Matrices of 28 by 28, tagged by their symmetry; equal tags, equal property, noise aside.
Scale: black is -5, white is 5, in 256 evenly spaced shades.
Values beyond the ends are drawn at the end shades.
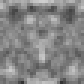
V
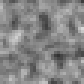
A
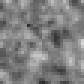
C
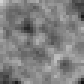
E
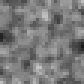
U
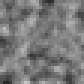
A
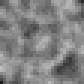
E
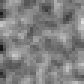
A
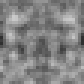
V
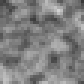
A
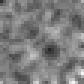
E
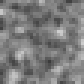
A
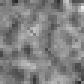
A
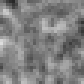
A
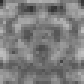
V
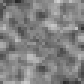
U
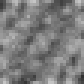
U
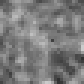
E
